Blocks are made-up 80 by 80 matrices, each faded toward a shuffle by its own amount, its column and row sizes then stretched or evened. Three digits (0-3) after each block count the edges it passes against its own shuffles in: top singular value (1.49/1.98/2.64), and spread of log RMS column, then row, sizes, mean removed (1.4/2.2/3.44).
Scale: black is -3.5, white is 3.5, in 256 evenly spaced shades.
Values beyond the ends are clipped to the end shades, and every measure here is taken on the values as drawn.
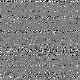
1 1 3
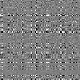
3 2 3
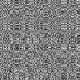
3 1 3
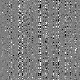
3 3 0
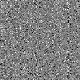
2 1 0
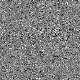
0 1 1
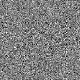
1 1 1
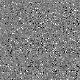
1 1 1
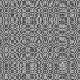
3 2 0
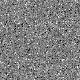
0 1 0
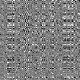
3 2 2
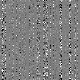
0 3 1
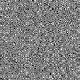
2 0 1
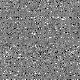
0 1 2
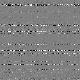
2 1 3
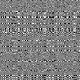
3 1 3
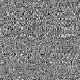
2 0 2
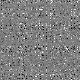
0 2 2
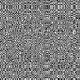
3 2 1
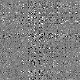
0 2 2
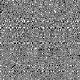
2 1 2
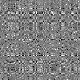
3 1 2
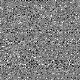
0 0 2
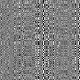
3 3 0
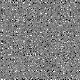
1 1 2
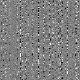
2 3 0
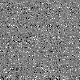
0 1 2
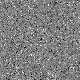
0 0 0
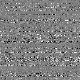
1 0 3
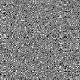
2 1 1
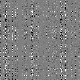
2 3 2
